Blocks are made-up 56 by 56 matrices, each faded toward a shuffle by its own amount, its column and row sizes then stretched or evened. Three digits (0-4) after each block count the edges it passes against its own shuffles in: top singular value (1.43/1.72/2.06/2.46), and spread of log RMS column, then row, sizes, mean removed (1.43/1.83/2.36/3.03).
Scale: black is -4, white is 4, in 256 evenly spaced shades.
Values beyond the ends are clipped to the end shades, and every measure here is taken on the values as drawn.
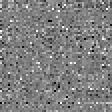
2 1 2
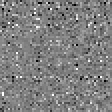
0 2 2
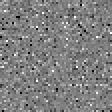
0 0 1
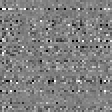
2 1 4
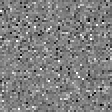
1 0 0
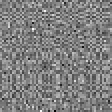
4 0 0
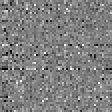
2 2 2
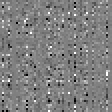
1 4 1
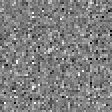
1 1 1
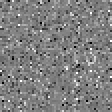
0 1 0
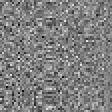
3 2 0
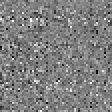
1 2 2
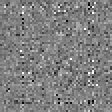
2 2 2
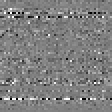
2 0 4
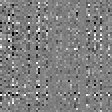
3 4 2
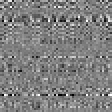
4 1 4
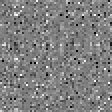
2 2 1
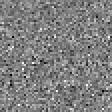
0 0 2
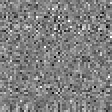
3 1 2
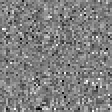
2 0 1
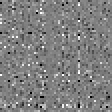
2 3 1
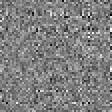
3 2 2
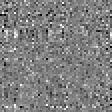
2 2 2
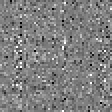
1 3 0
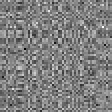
4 2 0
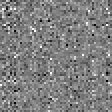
2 2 0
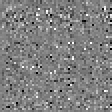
1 2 2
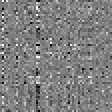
3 3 2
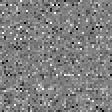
0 1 2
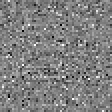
1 2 1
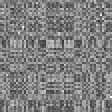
4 1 2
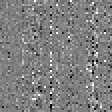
1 4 0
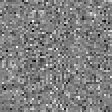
2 1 0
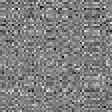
4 1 2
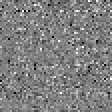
1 0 2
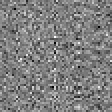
3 2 1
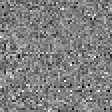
1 0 2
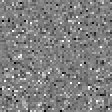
0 0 1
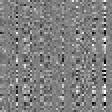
4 4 1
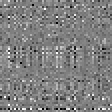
4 2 3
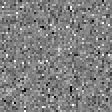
1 1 0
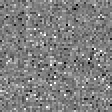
0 0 0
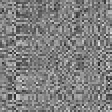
4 3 0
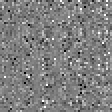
2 2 0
